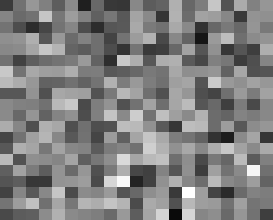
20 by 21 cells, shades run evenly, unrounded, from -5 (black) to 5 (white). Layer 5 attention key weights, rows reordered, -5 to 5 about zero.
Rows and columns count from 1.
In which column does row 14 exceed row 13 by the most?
18
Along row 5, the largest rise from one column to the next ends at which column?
21
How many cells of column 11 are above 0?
11
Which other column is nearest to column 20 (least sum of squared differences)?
2
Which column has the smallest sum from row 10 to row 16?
8
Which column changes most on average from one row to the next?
10
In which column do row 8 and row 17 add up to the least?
4
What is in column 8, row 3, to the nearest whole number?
-3
